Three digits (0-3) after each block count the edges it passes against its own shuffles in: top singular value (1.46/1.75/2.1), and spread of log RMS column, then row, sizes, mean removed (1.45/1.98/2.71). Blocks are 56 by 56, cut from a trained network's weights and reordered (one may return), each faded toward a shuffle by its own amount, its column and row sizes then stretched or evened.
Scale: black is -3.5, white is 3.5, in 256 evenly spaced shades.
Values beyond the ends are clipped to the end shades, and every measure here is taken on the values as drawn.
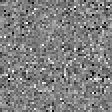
0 1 1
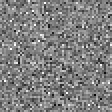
0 0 0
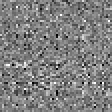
2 1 2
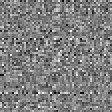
2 0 2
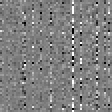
2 3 0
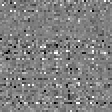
0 1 3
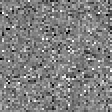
0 1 1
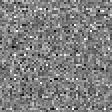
0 0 2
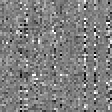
2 3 0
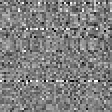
2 0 2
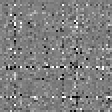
1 2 2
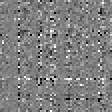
2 3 2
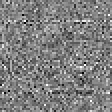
2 0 1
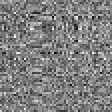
3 0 2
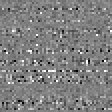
0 0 3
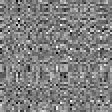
3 2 1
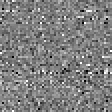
1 1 2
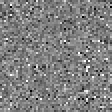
0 1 1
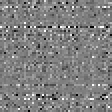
1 1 3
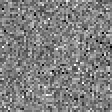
0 0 0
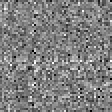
2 1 1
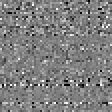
1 1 3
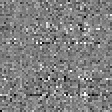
0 1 2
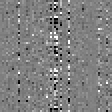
2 3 0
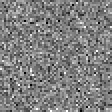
1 0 0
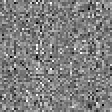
2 2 0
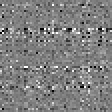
2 2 3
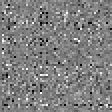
0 2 2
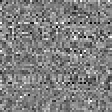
2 0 2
